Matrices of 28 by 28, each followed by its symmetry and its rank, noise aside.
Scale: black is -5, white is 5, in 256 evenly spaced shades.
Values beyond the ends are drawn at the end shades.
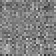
antisymmetric, rank four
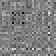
symmetric, rank three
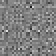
antisymmetric, rank four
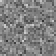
symmetric, rank five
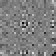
symmetric, rank three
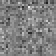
no symmetry, rank four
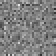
antisymmetric, rank four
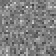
symmetric, rank five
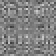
no symmetry, rank three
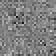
symmetric, rank five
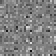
no symmetry, rank four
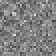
symmetric, rank four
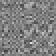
no symmetry, rank three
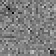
symmetric, rank five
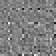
antisymmetric, rank four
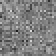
no symmetry, rank five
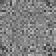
symmetric, rank four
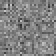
symmetric, rank five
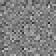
symmetric, rank five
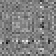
no symmetry, rank four
